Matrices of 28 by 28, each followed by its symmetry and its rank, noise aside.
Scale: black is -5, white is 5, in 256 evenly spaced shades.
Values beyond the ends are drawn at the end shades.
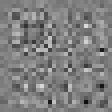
symmetric, rank three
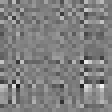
no symmetry, rank two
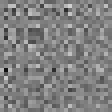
no symmetry, rank three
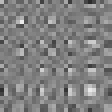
symmetric, rank two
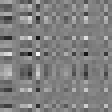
no symmetry, rank one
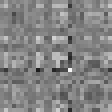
symmetric, rank two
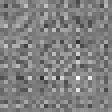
symmetric, rank three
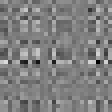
no symmetry, rank one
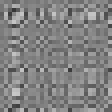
symmetric, rank two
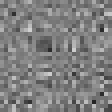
symmetric, rank three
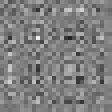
symmetric, rank three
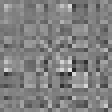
symmetric, rank two
